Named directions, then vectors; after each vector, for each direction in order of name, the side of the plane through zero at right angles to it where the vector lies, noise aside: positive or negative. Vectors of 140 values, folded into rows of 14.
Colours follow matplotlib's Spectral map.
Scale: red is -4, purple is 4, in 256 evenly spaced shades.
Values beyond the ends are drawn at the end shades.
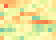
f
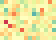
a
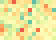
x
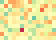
positive, positive, positive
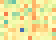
negative, negative, negative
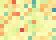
positive, positive, positive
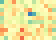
positive, negative, positive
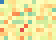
positive, negative, positive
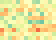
negative, negative, positive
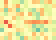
positive, positive, negative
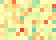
positive, positive, positive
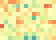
negative, positive, positive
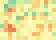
positive, negative, negative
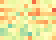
negative, positive, negative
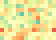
negative, negative, positive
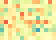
positive, positive, negative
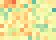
positive, positive, positive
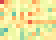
negative, positive, negative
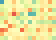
positive, negative, positive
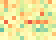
positive, positive, negative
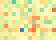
negative, negative, negative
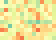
negative, negative, positive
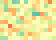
positive, negative, negative
